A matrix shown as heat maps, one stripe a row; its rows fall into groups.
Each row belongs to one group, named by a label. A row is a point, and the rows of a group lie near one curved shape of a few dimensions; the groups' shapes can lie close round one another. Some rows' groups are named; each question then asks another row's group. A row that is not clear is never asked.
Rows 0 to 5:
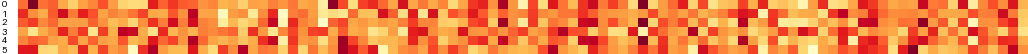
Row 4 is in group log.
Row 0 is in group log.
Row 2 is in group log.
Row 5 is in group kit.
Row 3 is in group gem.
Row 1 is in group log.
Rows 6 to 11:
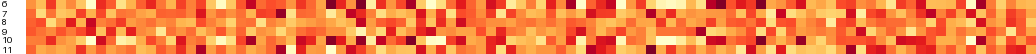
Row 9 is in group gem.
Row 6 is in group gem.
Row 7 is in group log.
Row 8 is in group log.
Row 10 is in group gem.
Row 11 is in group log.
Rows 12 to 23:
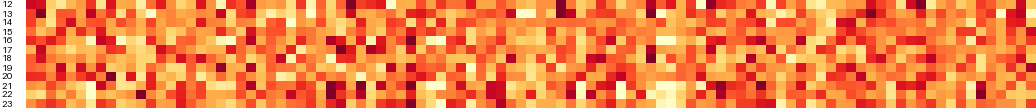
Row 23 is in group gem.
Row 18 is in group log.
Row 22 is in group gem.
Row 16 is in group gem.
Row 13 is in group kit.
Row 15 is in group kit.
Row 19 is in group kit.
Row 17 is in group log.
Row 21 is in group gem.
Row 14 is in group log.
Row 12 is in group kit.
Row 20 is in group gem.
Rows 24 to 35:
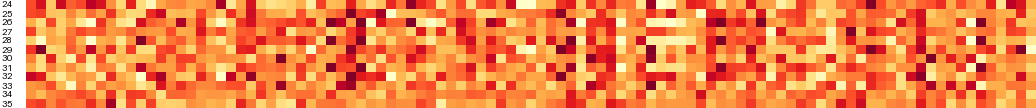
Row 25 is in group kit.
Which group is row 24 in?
kit
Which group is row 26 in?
gem
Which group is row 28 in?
gem
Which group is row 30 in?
log
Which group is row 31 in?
gem
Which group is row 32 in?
kit
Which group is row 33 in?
log
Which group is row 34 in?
gem
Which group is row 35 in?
gem
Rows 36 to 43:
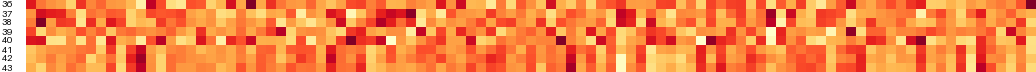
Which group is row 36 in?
kit
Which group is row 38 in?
log
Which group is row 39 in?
log
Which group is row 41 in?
gem
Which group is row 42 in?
gem
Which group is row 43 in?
gem
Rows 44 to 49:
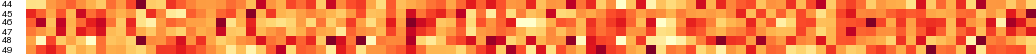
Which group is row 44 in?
gem
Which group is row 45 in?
kit
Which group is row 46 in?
kit
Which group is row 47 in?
kit
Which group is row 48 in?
gem
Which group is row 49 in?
log
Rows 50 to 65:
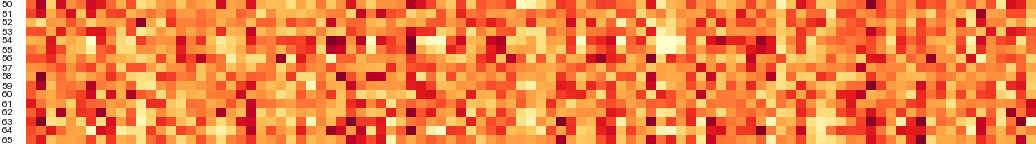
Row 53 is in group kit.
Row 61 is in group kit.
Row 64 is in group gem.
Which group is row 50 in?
kit
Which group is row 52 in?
gem
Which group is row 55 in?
gem
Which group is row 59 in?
kit
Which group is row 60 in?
gem
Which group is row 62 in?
kit
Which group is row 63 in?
kit
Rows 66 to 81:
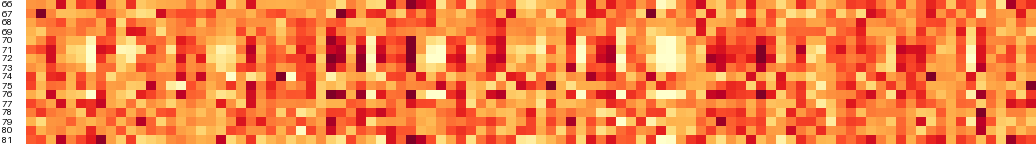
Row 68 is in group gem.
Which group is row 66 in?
kit
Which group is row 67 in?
log
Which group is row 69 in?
gem
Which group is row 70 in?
gem
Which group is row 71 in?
gem
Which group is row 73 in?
gem
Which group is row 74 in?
log
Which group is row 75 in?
kit
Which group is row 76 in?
gem
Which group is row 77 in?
kit
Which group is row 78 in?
log
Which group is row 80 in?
log
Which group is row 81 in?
kit
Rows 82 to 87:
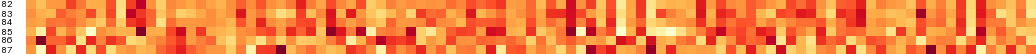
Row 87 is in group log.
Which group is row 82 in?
gem
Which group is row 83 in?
gem
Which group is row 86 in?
log
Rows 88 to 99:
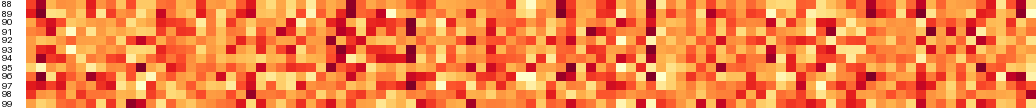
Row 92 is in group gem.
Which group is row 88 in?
kit
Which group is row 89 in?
kit
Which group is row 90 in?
log
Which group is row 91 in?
log
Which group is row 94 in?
log
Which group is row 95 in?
gem
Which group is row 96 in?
kit
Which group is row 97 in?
gem
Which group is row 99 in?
gem
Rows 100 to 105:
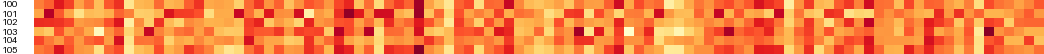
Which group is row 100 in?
gem
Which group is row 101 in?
log
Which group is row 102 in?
gem
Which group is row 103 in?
gem
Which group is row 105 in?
gem
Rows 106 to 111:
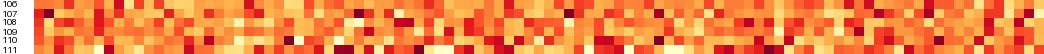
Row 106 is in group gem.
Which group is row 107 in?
kit
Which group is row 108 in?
log
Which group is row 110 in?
log
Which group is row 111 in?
gem
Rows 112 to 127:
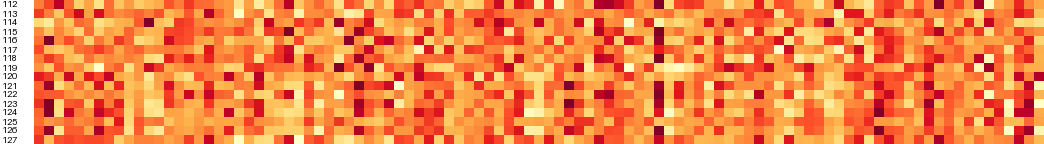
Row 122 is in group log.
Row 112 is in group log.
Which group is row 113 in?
log
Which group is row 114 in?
gem
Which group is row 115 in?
log
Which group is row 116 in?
log
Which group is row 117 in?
log
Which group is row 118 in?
log
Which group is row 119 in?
gem
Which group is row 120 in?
kit
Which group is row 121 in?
kit
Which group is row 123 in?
kit
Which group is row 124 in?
kit
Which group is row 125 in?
gem
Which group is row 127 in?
log
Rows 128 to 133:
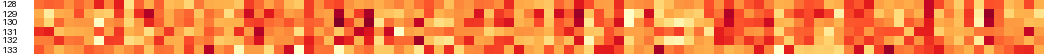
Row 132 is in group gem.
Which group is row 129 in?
gem
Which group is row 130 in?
gem
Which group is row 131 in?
kit
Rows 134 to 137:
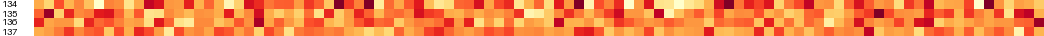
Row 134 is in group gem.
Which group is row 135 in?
kit
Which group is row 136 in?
kit
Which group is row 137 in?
gem
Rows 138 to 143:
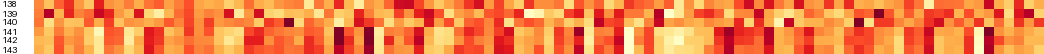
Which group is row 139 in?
kit
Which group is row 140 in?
log
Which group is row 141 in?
gem
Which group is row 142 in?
gem
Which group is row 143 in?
gem
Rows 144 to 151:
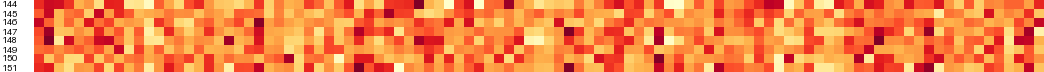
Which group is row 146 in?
kit
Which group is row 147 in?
kit
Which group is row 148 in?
kit
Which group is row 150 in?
log
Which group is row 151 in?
kit
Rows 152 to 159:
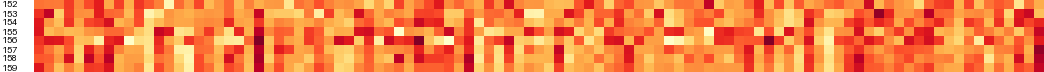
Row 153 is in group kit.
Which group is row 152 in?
gem
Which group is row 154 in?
kit
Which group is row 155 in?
kit
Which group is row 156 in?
gem
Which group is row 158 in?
kit
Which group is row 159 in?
kit
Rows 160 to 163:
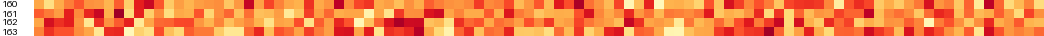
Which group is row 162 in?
log
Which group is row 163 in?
gem
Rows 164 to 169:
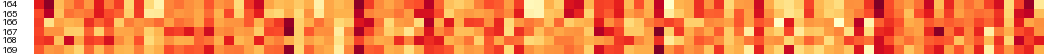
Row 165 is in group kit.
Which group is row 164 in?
kit
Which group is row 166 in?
log
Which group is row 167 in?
log
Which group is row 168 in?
kit
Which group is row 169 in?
log
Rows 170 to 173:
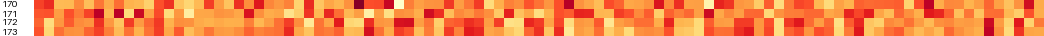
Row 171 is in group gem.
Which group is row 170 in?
kit
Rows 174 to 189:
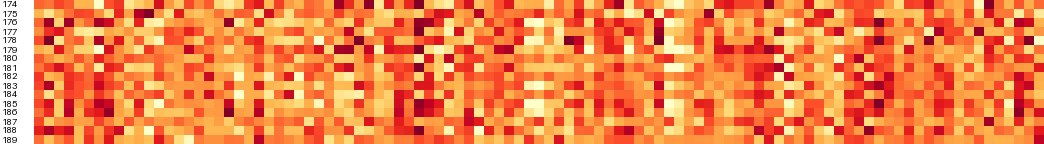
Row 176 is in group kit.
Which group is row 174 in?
gem
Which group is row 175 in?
gem
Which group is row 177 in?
log
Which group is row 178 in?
kit
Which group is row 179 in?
gem
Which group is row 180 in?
log
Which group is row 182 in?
log
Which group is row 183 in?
kit
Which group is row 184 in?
log
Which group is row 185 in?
kit
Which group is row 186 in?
kit
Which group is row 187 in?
log
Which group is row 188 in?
gem
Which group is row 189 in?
kit
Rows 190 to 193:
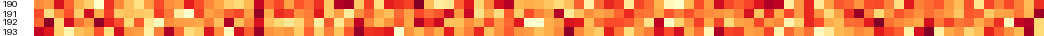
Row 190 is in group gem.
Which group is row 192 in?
kit
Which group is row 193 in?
kit
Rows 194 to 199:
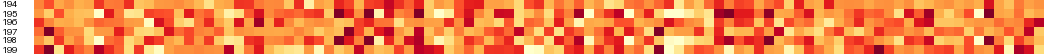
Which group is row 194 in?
log
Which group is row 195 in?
gem
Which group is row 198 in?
gem
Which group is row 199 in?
kit
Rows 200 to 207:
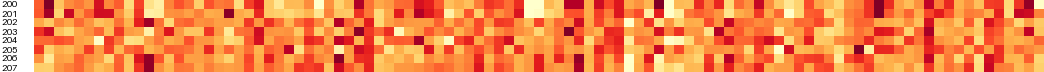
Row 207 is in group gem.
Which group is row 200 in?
kit
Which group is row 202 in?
gem
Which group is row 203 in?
kit
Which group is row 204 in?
gem
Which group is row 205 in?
log
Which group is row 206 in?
gem
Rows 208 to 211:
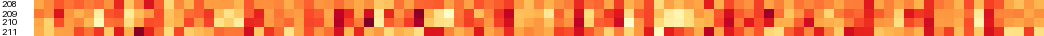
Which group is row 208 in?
gem
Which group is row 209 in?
gem
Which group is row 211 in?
gem
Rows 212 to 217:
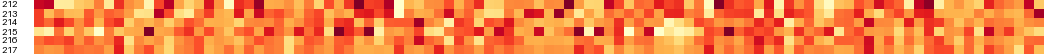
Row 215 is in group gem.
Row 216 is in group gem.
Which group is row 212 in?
kit
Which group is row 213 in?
kit
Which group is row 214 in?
gem
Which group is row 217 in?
gem
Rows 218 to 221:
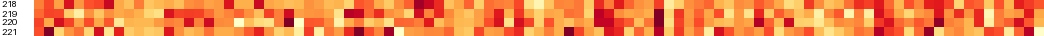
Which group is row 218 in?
kit
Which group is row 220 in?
log
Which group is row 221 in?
kit
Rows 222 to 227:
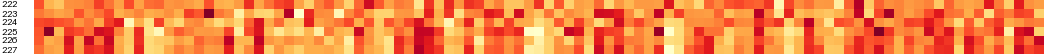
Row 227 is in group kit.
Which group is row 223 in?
log
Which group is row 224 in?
gem
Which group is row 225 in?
kit
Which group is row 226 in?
kit
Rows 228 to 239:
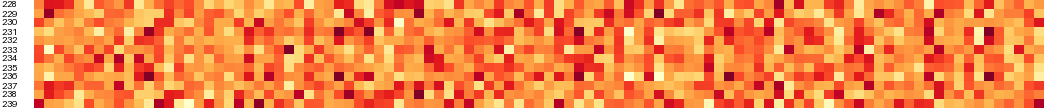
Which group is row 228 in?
log
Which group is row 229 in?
log
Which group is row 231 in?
gem
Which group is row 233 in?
log
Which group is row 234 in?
gem
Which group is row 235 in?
gem
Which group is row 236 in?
gem
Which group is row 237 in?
gem
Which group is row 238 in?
log
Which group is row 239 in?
kit
